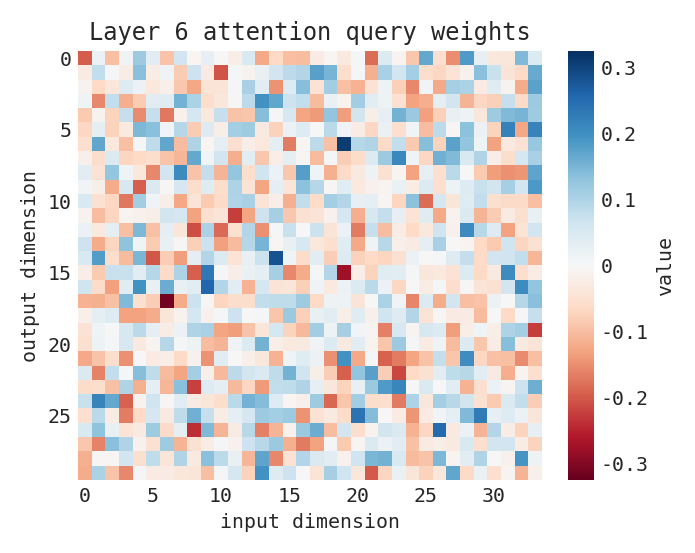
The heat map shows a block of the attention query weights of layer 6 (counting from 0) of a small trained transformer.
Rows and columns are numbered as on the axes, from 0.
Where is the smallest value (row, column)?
17, 6
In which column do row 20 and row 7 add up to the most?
23
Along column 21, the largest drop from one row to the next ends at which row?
29
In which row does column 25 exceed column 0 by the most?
0
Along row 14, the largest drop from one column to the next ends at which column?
5
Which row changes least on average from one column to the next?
18
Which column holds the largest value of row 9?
33
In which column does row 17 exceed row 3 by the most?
3
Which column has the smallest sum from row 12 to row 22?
10
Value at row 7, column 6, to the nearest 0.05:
-0.1
